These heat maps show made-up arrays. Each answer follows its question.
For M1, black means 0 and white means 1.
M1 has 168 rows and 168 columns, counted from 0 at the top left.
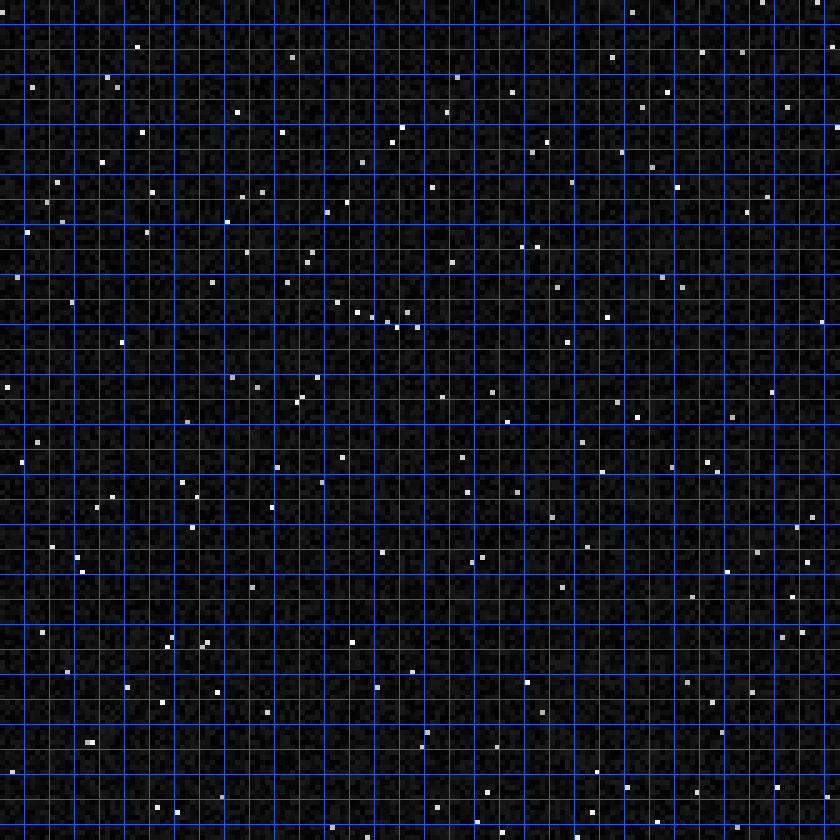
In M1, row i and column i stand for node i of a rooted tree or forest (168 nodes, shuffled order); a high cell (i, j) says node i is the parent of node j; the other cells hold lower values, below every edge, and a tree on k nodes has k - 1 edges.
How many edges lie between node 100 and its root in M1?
4
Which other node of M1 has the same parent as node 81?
71
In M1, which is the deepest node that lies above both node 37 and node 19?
84
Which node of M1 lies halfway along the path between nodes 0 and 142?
28
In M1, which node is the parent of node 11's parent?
96
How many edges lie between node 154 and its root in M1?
3
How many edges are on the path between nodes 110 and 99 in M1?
9
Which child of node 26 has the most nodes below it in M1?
56
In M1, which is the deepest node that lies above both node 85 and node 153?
42
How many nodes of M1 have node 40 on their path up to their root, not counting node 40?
5
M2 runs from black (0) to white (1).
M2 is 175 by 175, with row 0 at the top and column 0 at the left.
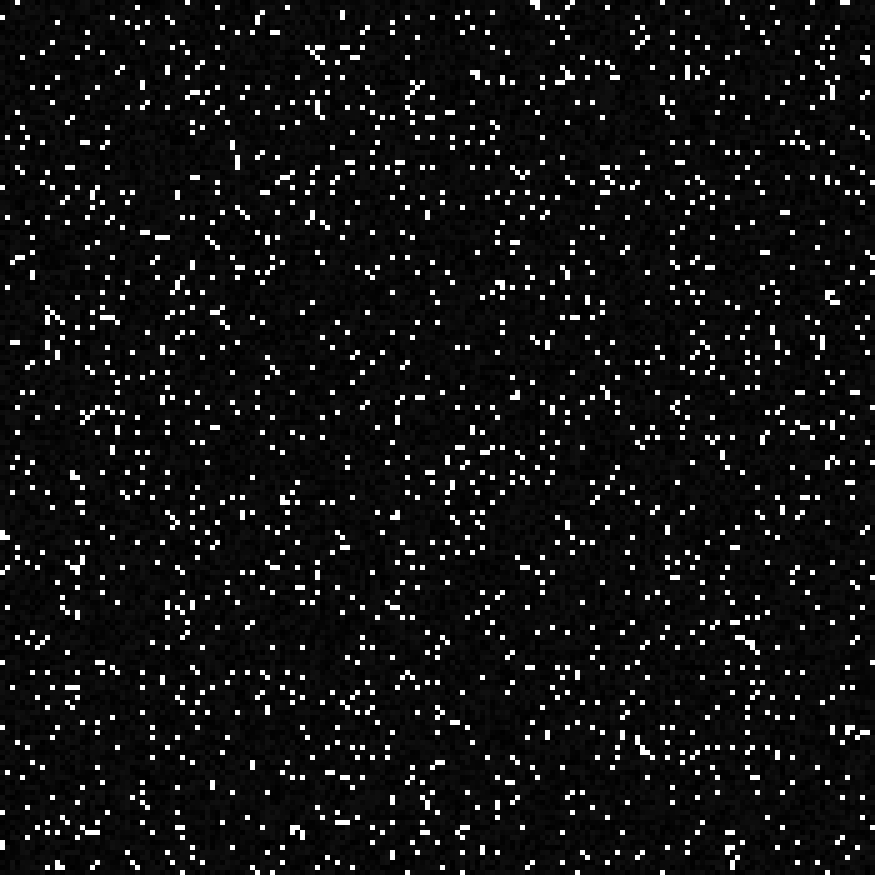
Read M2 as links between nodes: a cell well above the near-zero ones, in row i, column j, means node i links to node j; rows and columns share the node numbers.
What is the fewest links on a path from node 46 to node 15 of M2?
2
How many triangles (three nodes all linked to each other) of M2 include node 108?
7
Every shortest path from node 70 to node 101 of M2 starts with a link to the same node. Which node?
node 71
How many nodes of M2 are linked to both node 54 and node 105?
2
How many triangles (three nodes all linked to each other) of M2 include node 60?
6
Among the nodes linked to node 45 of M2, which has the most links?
node 118
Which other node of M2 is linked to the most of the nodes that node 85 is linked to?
node 102
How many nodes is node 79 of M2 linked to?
11
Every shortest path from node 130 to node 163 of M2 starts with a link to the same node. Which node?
node 151
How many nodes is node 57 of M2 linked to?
7
